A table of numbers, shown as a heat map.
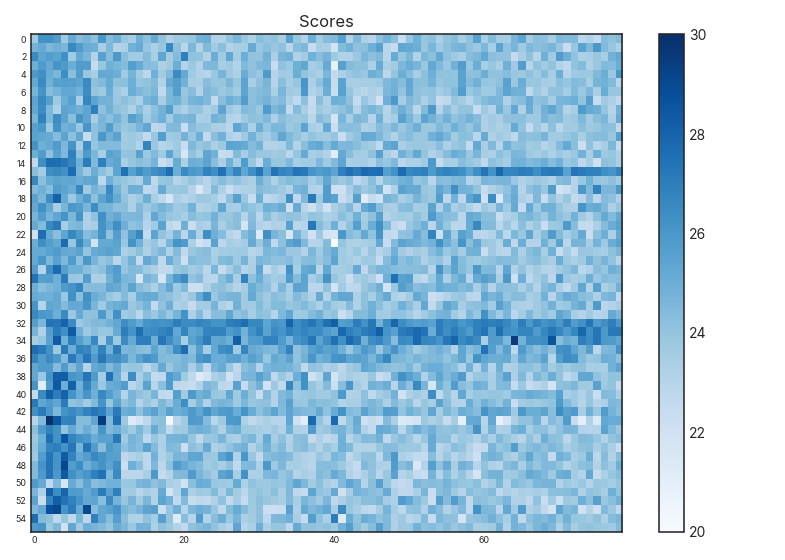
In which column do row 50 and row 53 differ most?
2
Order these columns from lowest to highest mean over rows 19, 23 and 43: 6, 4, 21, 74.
74, 21, 6, 4
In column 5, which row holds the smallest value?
54
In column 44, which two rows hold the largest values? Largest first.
15, 33
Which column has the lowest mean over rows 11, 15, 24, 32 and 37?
7
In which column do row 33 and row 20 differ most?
62
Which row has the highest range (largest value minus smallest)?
43
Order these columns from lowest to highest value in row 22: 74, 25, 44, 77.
74, 77, 25, 44
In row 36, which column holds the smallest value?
69
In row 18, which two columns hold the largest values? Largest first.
3, 37
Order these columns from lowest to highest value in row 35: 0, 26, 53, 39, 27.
27, 53, 39, 26, 0
